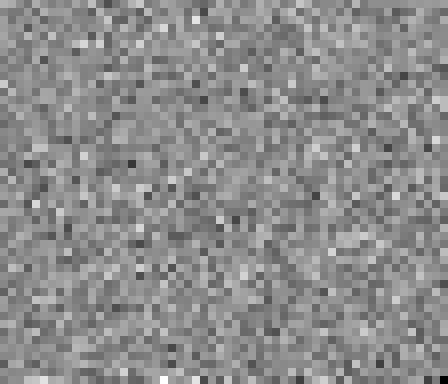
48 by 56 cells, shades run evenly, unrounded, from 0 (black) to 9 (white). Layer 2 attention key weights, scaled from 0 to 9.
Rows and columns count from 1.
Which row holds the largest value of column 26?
20
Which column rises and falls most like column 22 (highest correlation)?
27
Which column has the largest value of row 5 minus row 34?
4
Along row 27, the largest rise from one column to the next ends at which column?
8
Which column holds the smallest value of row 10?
51
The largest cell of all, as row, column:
48, 21
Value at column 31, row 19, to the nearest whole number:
5
